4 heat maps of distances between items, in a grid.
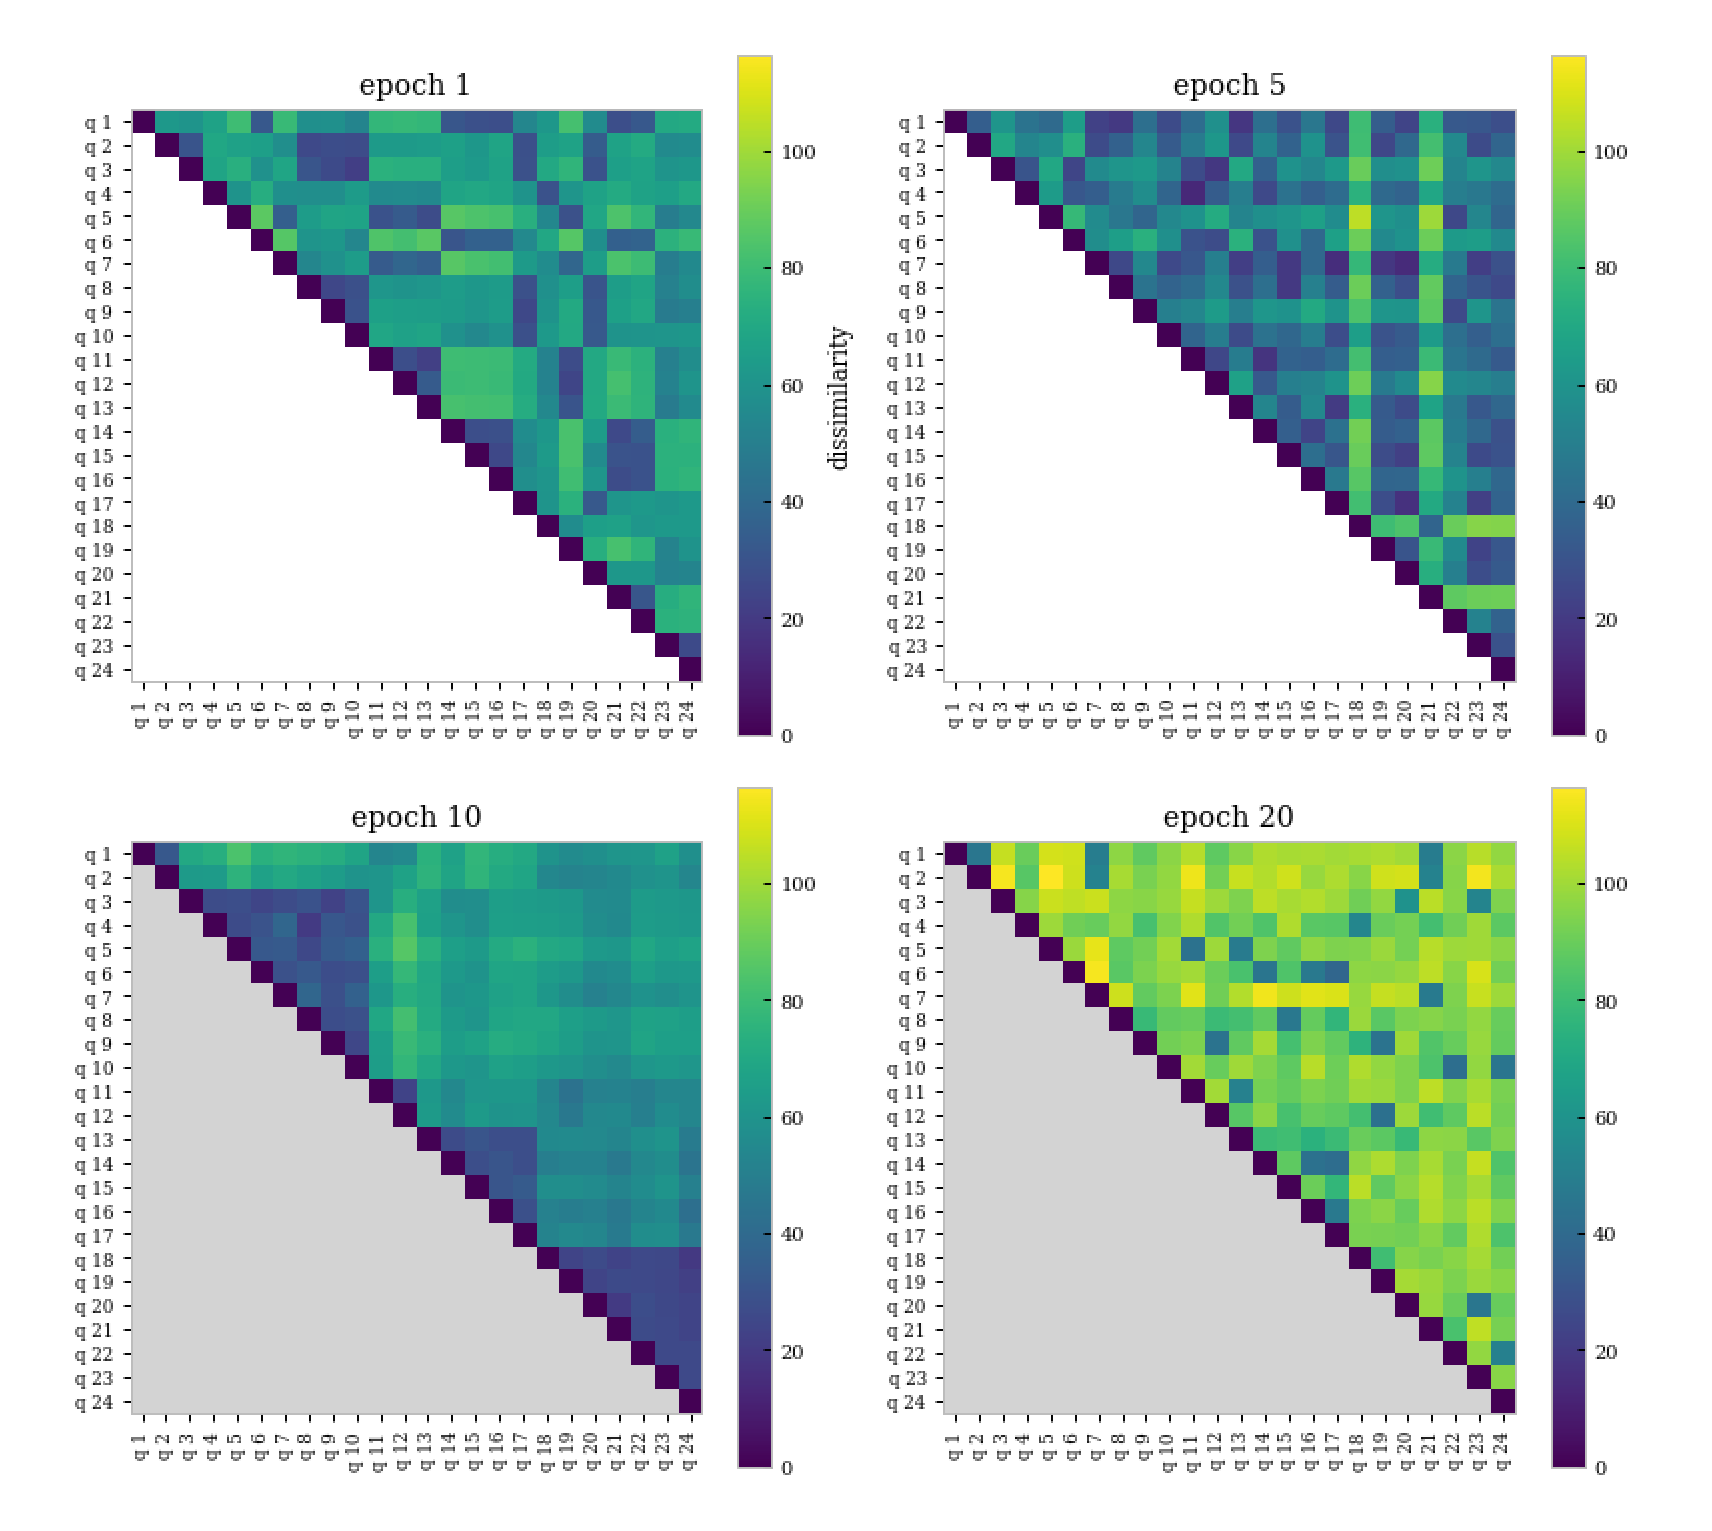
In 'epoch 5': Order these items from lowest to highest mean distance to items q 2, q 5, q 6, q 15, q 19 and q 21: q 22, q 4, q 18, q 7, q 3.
q 7, q 4, q 22, q 3, q 18
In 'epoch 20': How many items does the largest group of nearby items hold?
4
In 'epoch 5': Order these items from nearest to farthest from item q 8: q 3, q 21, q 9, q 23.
q 23, q 9, q 3, q 21
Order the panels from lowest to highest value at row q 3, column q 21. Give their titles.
epoch 10, epoch 1, epoch 5, epoch 20
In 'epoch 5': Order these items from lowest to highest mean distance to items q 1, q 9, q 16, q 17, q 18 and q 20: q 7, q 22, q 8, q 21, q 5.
q 7, q 8, q 22, q 5, q 21
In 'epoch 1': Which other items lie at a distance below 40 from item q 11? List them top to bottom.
q 5, q 7, q 12, q 13, q 19
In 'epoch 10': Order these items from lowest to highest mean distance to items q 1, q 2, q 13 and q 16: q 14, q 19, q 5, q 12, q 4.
q 14, q 19, q 12, q 4, q 5
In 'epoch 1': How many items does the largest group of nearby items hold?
7
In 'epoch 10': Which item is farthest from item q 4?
q 12
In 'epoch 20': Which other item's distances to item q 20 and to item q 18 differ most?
q 23
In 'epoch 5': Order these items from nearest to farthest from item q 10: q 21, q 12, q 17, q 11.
q 17, q 11, q 12, q 21
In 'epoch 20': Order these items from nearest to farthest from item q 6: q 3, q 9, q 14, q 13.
q 14, q 13, q 9, q 3
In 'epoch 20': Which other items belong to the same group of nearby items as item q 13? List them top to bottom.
q 5, q 11
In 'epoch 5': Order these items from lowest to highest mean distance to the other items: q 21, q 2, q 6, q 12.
q 2, q 12, q 6, q 21
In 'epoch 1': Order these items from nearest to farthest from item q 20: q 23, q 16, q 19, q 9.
q 9, q 23, q 16, q 19
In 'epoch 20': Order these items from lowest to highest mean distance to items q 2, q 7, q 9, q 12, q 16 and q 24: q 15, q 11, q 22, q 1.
q 1, q 22, q 15, q 11
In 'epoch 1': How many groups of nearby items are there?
5
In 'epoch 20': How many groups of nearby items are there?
8
